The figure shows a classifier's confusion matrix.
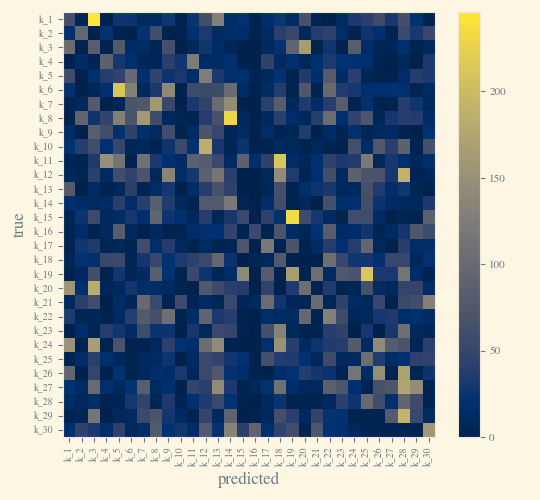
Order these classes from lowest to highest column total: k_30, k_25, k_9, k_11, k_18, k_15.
k_15, k_11, k_30, k_9, k_25, k_18
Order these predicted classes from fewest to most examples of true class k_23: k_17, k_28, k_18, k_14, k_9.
k_9, k_14, k_17, k_28, k_18
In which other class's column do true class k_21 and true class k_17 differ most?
k_30
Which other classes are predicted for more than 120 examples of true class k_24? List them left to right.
k_1, k_3, k_13, k_18, k_26
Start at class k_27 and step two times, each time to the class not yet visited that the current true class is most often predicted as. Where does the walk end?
k_25
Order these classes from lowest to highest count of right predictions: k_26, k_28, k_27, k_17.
k_27, k_28, k_17, k_26
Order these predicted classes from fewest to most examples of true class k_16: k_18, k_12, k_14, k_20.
k_20, k_12, k_14, k_18
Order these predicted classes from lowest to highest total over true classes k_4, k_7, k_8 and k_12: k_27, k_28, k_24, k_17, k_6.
k_27, k_17, k_24, k_6, k_28
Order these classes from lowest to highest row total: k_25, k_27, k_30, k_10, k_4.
k_4, k_25, k_10, k_30, k_27
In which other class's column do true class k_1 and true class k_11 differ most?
k_3
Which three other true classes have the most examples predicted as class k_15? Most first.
k_19, k_11, k_17
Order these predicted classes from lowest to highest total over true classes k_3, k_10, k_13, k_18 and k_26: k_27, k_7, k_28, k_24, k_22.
k_7, k_27, k_22, k_24, k_28
